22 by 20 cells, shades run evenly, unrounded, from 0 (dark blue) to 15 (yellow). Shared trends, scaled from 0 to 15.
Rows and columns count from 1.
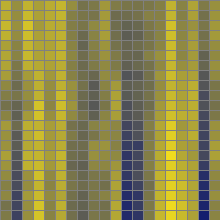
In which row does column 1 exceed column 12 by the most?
16
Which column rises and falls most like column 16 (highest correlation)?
15
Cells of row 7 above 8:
11
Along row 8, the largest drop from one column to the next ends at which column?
19
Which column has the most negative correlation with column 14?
7
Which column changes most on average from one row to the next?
1
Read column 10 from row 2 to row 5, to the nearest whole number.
10 10 10 9
